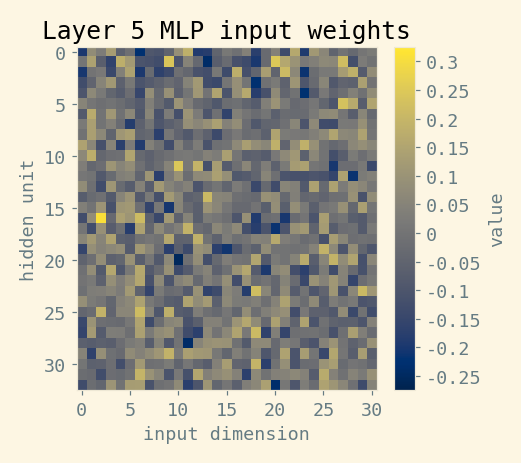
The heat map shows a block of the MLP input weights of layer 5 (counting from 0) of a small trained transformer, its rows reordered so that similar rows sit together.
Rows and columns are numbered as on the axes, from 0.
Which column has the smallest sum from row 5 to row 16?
8
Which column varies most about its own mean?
6
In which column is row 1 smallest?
13
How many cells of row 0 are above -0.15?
25
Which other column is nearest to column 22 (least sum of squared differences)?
24
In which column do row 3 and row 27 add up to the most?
16
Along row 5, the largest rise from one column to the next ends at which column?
27
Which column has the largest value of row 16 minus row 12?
2
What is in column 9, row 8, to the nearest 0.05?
0
